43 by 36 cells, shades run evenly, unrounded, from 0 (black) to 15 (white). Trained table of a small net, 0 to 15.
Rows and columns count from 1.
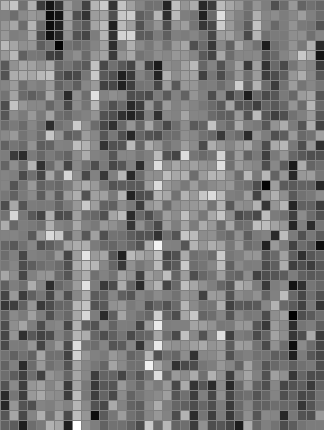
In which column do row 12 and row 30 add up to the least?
15
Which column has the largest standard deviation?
18
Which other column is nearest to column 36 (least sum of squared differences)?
30
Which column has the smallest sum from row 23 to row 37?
33
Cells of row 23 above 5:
32
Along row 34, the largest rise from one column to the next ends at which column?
21
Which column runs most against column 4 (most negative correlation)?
13
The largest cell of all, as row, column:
43, 9
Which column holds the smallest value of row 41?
1
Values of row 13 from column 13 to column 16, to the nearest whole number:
3 6 9 6
